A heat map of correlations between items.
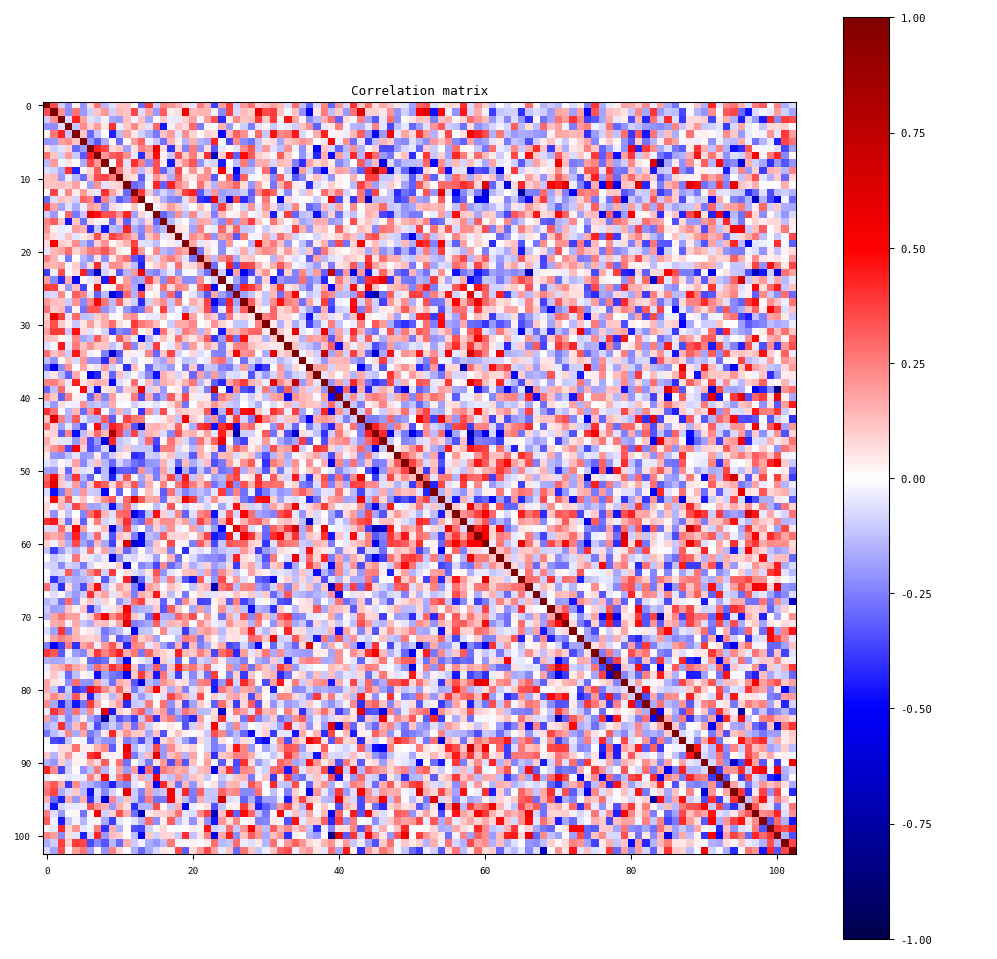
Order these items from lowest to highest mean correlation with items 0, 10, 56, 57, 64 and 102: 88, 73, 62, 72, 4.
62, 73, 4, 88, 72
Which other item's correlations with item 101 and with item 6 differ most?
80
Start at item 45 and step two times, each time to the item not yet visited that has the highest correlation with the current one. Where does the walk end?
24
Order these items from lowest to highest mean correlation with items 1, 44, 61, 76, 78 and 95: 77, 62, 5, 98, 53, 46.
77, 5, 62, 53, 98, 46
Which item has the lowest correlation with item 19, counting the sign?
96
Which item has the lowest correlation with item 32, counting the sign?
13
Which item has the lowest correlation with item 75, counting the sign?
50
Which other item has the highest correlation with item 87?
36
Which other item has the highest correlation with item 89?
15
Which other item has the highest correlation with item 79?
59
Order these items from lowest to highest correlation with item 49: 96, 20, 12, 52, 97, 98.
12, 20, 52, 96, 98, 97
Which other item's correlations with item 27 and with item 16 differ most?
78
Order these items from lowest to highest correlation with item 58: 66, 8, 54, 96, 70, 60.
54, 66, 8, 70, 96, 60
